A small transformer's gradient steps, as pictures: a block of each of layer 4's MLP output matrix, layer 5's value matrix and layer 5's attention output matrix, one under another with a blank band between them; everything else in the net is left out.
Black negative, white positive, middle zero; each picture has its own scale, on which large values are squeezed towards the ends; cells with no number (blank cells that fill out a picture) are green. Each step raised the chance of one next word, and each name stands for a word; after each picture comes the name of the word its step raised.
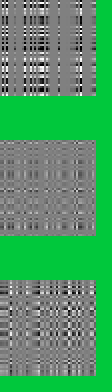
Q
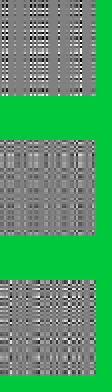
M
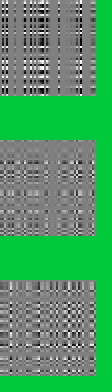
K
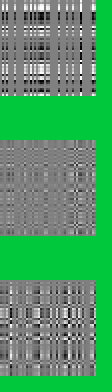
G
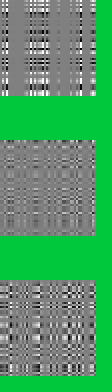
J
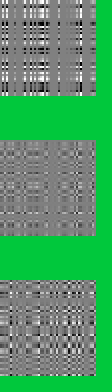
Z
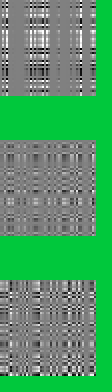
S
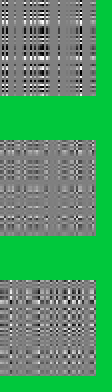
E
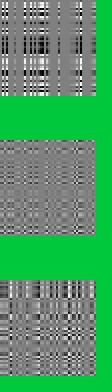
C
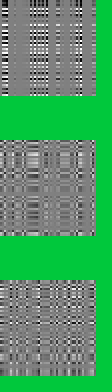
M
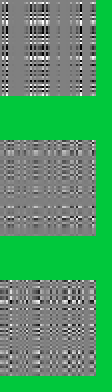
E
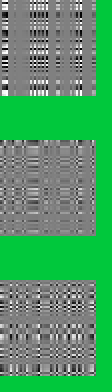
J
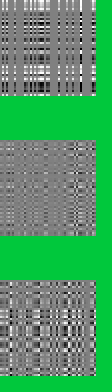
Z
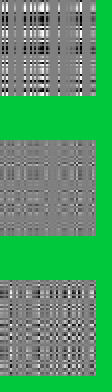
G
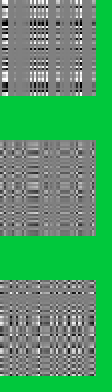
Z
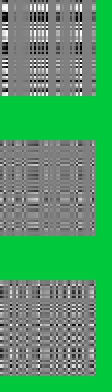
G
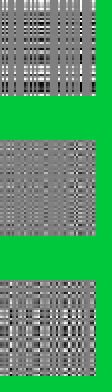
Z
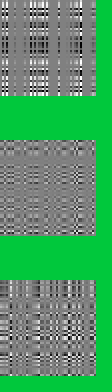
C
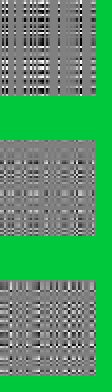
K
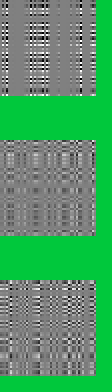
M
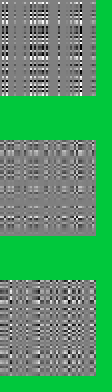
E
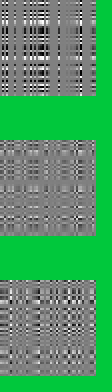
E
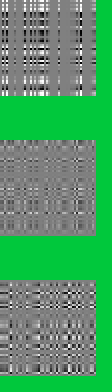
J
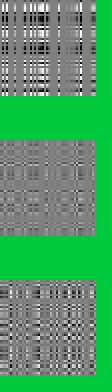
G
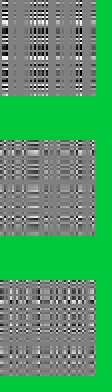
E
